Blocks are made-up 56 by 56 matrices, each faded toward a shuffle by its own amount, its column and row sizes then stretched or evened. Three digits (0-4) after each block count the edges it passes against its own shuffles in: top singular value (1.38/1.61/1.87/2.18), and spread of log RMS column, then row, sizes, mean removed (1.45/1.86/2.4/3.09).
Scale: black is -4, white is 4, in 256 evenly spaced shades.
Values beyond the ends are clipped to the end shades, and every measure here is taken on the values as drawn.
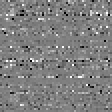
3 0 4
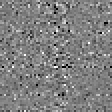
2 1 2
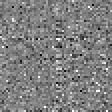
2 1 1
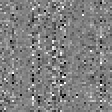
3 3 0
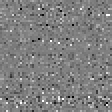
1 1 3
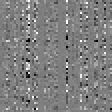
2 4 1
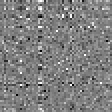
4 2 2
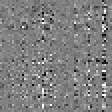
3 3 2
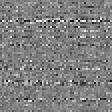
4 0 4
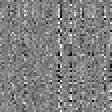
4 4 1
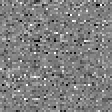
2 0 2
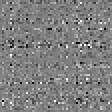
0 2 3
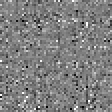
0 2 2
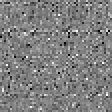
3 0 1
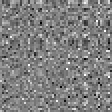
4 2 0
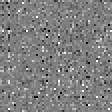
2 1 1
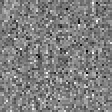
2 1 0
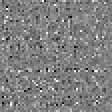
1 2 2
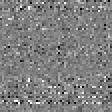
1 1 3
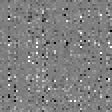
0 3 2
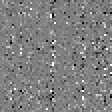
0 3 1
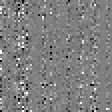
1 4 1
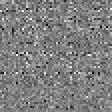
1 1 3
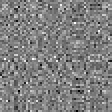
4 0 2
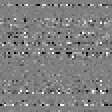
2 1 4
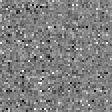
0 1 2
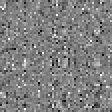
3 2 0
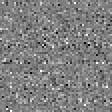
0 0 2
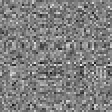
4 2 2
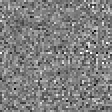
1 1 1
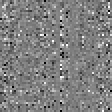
2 4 1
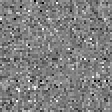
0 0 1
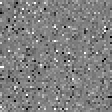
0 1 1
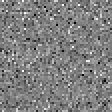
1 0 0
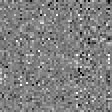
3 2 1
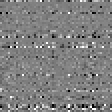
4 1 4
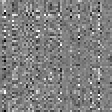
4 4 1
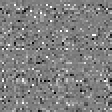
3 0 3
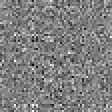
3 2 1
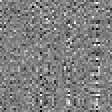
4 3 0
